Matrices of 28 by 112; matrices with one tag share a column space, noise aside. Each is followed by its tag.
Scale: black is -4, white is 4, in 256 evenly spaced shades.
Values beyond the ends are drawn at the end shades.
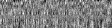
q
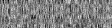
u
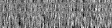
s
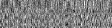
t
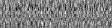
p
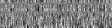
s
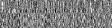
t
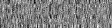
u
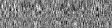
p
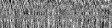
q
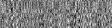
t
